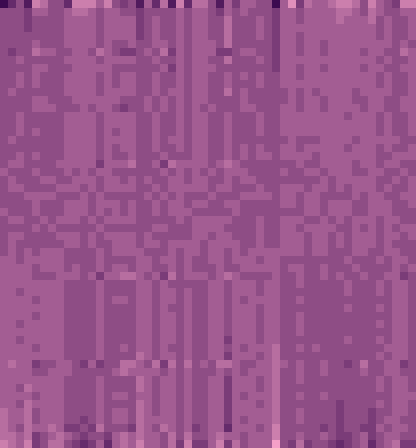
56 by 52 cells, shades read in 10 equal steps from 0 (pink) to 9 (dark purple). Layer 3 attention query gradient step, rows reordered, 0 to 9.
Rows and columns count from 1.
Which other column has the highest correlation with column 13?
21
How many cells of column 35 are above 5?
9
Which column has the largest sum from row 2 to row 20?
35
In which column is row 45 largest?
29
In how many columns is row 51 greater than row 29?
16
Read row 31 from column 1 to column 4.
5 4 5 5
